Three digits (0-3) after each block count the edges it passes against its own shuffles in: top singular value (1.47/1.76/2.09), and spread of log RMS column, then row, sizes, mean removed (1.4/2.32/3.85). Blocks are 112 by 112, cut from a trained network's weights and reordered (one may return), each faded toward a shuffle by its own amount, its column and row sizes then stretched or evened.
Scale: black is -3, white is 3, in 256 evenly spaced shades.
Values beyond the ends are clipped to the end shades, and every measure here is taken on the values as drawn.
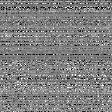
3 1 3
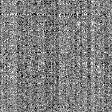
3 0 2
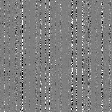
2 3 0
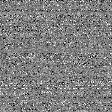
0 0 2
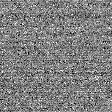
1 0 1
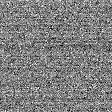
1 0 0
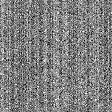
3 0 1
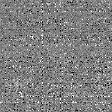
0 2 2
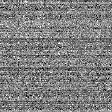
3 1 1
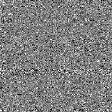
1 1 2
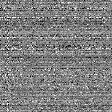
3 1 2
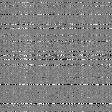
3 0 3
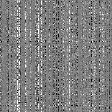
3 3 1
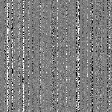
3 3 0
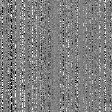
2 3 0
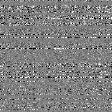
0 1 3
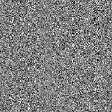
2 2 0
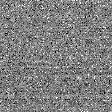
0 1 1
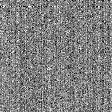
2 0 1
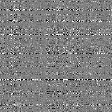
3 2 3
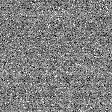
0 0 0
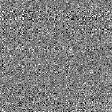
2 2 2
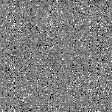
0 2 1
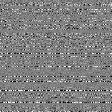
3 0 3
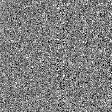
0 2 0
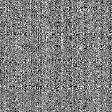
2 1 2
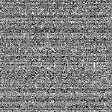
3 2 1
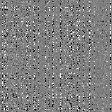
0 3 2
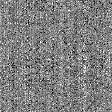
1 1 1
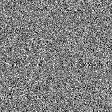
1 0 1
